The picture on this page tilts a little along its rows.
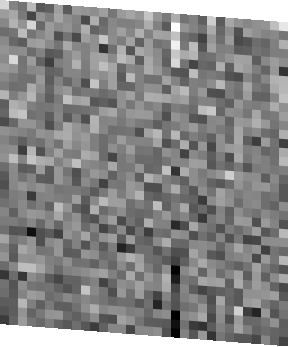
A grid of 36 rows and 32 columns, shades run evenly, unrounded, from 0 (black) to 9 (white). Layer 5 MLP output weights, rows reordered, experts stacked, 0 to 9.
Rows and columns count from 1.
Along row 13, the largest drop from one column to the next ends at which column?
4
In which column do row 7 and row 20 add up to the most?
2
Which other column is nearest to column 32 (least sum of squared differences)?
1
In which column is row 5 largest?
20
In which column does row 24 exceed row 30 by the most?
32
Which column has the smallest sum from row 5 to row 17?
6
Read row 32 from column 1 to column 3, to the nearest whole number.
4 3 5
